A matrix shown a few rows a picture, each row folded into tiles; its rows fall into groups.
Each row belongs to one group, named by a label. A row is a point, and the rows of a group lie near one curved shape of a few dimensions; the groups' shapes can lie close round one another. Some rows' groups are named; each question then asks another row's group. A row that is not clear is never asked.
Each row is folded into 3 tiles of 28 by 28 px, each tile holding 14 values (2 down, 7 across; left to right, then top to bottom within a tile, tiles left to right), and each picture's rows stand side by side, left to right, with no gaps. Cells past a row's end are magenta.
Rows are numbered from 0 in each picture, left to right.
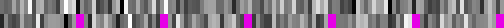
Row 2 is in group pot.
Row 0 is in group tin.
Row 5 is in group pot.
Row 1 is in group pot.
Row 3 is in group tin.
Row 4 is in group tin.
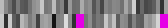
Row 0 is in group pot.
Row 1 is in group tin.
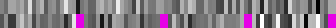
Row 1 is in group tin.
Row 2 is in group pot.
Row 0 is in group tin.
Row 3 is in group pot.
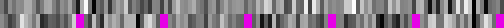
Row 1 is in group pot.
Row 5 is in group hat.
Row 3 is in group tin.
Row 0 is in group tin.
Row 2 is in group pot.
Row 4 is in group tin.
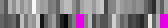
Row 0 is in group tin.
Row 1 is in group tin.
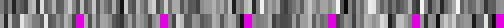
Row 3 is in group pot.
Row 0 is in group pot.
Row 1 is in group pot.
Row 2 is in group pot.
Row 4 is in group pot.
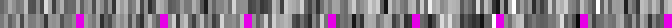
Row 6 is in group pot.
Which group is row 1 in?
tin
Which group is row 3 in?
tin
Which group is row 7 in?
pot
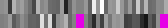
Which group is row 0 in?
pot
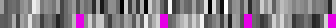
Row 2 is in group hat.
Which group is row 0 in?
tin
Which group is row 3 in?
tin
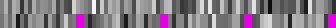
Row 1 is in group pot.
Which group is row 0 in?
tin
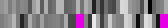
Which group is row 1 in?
pot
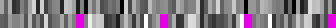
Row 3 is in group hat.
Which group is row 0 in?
pot
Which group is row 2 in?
tin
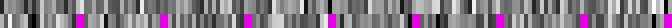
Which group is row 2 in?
pot
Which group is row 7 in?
tin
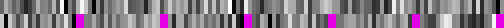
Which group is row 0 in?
pot
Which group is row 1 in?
pot
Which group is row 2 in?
pot
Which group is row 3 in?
tin
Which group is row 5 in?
tin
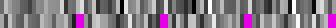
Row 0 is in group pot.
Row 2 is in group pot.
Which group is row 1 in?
pot
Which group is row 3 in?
pot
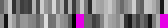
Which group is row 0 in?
pot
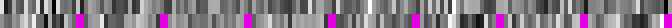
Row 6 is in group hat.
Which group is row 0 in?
hat
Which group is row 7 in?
tin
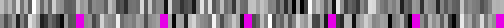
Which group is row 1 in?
hat
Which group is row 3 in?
hat
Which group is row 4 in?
pot
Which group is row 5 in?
pot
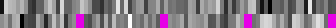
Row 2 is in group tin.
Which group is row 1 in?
pot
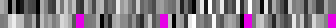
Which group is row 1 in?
tin
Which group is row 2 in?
pot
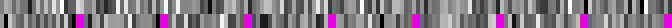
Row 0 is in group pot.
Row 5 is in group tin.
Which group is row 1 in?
pot
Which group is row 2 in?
hat
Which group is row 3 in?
tin
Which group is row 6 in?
hat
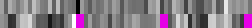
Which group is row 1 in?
pot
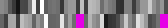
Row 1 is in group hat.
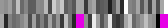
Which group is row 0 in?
pot
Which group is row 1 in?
pot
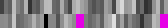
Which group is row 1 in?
tin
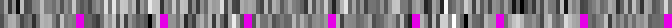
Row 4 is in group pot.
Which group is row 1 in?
tin
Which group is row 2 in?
tin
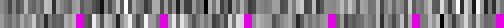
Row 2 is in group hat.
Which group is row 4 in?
tin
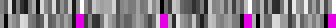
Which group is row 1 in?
tin
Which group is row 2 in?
pot
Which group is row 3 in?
pot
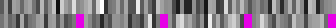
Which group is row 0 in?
tin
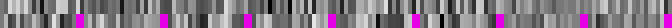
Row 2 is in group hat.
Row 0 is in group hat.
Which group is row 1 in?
hat
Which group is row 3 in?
hat
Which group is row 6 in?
pot
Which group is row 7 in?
tin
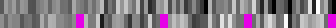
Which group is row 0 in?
pot
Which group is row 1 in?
tin
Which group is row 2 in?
hat
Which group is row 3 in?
hat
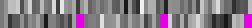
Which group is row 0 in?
tin
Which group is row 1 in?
hat
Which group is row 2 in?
tin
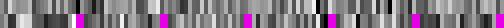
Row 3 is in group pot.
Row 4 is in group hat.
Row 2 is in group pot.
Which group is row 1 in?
tin
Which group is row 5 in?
tin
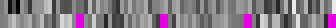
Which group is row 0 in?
hat
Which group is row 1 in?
pot
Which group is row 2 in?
pot
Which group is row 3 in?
pot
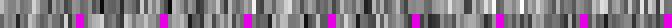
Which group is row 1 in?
hat
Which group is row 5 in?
tin
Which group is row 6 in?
tin
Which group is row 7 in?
tin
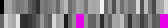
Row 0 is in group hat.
